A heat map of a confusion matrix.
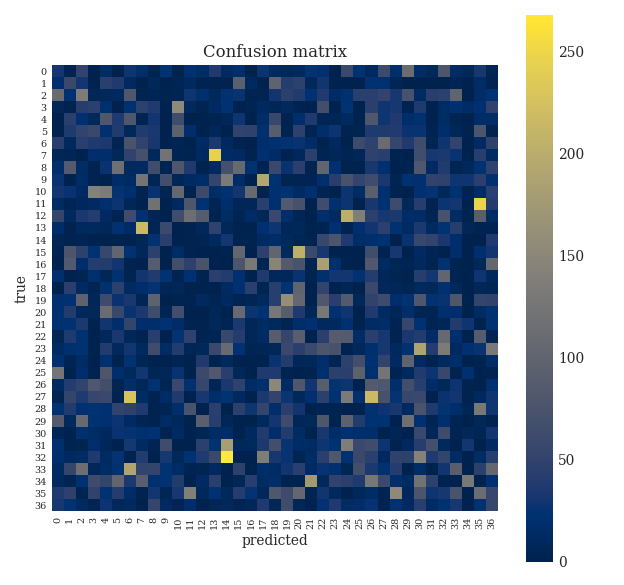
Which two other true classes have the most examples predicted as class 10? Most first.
3, 5
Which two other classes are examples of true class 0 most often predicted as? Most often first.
29, 32
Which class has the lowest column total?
34
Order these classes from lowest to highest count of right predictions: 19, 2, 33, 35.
33, 35, 2, 19
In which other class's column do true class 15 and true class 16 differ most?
22
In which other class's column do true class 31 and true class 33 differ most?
14
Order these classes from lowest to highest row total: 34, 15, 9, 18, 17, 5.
18, 17, 5, 15, 9, 34
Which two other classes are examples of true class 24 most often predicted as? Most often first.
29, 25
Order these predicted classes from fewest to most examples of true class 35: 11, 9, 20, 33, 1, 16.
9, 16, 1, 33, 20, 11
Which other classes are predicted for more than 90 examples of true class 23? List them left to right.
14, 30, 32, 36
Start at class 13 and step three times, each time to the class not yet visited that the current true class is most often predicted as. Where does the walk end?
17
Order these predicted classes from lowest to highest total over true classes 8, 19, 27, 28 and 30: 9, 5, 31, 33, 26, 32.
9, 31, 33, 32, 5, 26
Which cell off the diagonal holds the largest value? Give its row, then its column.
32, 14
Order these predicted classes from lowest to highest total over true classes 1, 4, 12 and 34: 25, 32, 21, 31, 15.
31, 32, 15, 25, 21
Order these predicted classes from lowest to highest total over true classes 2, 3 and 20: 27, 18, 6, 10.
27, 6, 18, 10
